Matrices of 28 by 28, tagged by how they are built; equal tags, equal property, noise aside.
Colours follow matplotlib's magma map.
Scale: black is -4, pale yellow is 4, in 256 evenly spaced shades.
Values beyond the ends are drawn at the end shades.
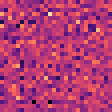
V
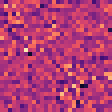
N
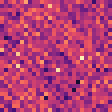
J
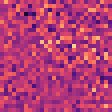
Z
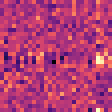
V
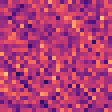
J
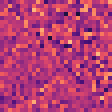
Z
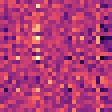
V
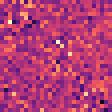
N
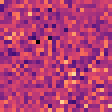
N
